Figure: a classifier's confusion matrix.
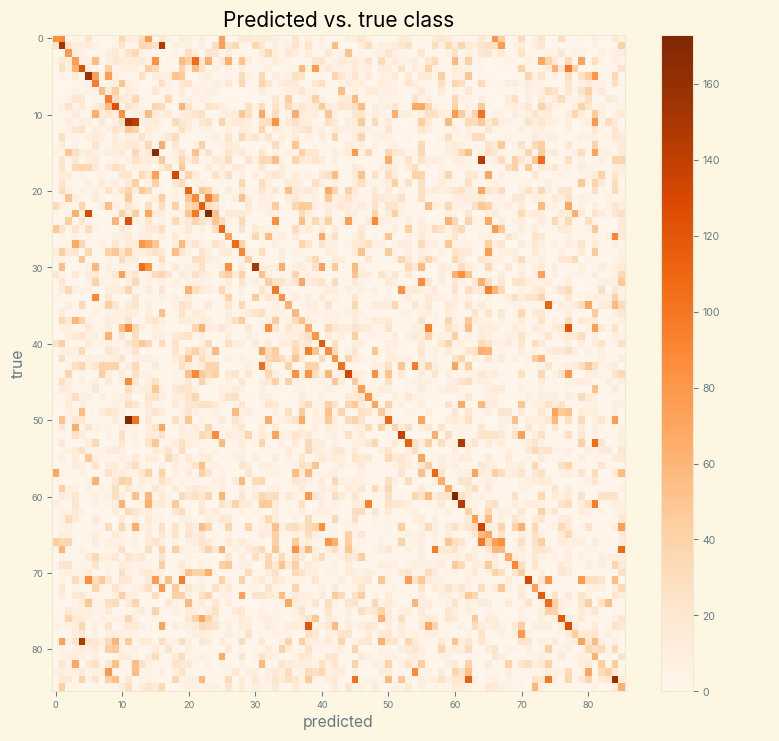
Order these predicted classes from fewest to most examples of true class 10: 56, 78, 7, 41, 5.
5, 7, 56, 78, 41
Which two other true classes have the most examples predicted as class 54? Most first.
43, 83
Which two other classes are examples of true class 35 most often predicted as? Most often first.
74, 80
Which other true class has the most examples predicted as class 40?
64
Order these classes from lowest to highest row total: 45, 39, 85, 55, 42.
85, 55, 45, 39, 42
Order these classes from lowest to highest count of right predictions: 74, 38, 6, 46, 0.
38, 46, 0, 6, 74
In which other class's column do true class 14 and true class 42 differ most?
16
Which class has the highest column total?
11
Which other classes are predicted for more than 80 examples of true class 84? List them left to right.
45, 62, 74
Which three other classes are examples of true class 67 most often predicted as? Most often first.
85, 57, 36
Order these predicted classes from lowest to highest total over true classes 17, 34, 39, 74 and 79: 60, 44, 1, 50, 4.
44, 50, 1, 60, 4
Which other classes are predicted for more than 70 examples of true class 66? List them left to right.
41, 64, 67
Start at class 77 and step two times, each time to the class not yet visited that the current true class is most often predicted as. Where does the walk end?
56
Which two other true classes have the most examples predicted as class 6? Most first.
34, 5
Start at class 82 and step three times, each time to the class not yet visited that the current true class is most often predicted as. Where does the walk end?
23
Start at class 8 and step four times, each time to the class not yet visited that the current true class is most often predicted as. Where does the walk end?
31
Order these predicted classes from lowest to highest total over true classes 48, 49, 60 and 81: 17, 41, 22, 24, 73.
17, 24, 22, 73, 41
